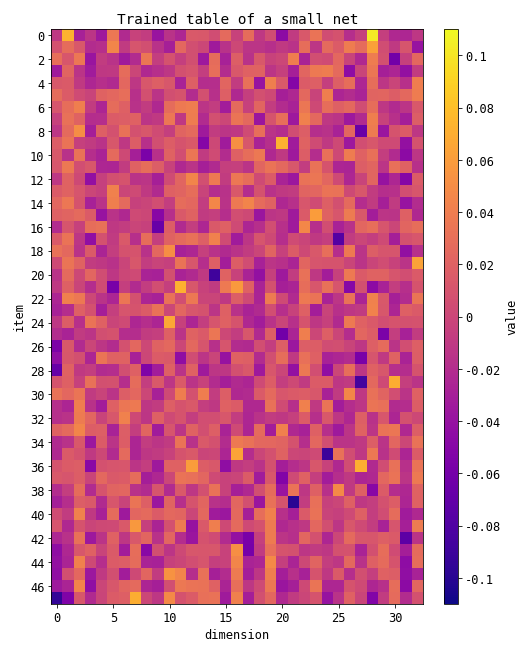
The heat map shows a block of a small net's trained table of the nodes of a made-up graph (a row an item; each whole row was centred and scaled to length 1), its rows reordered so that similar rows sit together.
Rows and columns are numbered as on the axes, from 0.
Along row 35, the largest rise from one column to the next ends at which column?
25
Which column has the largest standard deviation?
28
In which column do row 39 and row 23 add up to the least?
21
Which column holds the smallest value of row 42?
31
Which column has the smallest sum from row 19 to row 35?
0
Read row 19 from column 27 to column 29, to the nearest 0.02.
-0.02 0 0
